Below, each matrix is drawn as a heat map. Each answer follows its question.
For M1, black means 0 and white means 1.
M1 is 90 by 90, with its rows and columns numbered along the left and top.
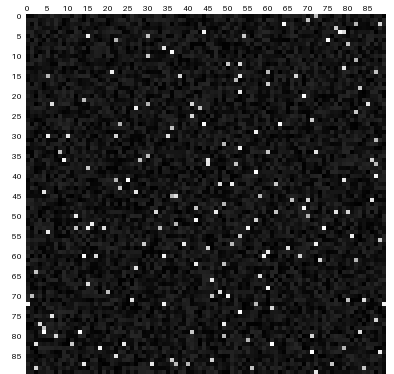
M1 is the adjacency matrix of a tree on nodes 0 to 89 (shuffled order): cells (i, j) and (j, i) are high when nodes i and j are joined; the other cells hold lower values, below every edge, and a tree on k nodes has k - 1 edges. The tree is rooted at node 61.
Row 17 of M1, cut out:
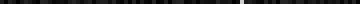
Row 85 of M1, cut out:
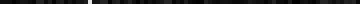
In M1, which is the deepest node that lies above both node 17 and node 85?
60
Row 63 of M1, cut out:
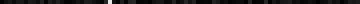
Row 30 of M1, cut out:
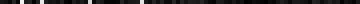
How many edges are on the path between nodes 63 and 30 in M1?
7
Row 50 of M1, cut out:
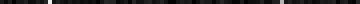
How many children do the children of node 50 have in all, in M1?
1
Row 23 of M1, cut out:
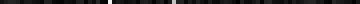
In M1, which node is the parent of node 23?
27
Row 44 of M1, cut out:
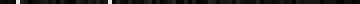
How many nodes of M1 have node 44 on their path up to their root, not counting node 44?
4
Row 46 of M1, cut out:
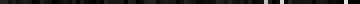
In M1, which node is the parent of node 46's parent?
36
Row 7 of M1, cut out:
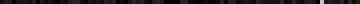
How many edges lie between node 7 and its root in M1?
7
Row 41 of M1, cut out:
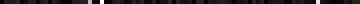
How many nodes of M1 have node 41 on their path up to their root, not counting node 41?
12
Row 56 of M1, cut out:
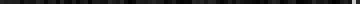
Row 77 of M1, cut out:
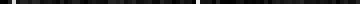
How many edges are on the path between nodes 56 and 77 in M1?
6
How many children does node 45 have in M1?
2
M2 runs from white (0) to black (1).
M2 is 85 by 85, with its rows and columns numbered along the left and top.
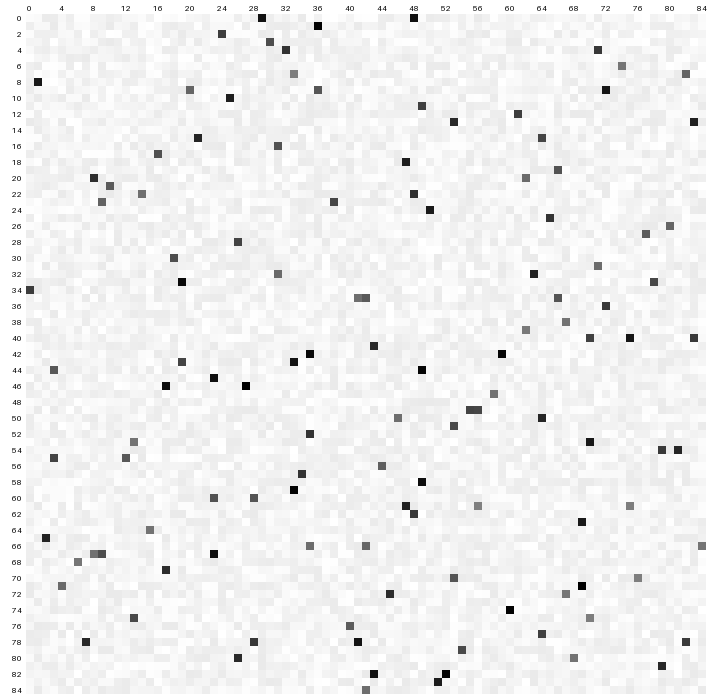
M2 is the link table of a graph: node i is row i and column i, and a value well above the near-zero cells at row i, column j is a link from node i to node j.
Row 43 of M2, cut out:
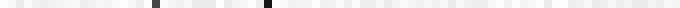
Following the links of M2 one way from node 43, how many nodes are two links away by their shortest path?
2
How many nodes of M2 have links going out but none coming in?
4
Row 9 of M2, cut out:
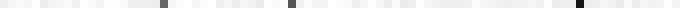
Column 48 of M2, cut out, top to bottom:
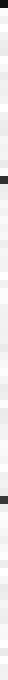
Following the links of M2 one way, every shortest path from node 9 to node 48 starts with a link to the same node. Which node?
node 20
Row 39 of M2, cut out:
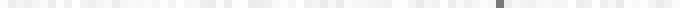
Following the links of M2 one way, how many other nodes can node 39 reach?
2
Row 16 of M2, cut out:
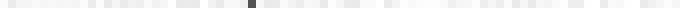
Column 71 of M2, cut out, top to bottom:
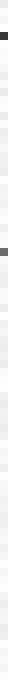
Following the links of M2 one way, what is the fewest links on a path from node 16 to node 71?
2
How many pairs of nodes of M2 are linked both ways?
8
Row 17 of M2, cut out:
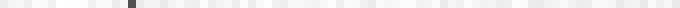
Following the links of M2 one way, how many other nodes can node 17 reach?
7
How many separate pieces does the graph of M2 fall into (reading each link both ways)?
7
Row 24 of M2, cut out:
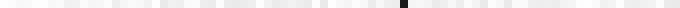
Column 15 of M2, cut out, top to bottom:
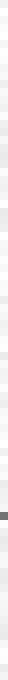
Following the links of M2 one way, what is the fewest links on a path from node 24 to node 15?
3
